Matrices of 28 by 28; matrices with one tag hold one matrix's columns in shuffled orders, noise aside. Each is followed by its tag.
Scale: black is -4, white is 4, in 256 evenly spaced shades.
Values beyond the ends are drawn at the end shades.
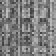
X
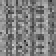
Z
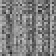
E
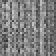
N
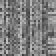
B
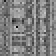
X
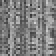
B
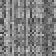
X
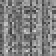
Z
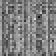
E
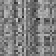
X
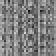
Z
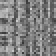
X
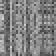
E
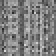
Z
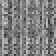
B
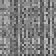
B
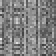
B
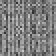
E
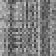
N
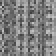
Z
